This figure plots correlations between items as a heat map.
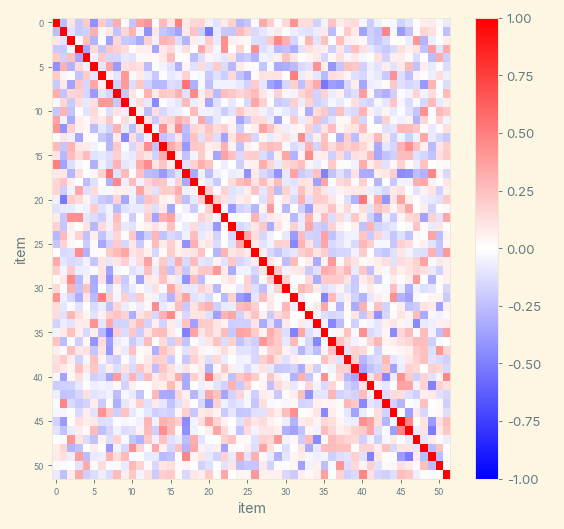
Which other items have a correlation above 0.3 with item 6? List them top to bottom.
9, 31, 44
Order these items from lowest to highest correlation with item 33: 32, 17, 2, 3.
17, 32, 3, 2
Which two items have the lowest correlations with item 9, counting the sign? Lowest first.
13, 20
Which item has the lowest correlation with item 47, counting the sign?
34
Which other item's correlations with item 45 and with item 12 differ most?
0
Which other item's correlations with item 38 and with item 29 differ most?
5
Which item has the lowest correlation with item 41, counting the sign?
49
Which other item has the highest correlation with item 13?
32
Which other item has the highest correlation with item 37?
50
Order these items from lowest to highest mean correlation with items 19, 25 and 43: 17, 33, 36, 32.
17, 36, 33, 32
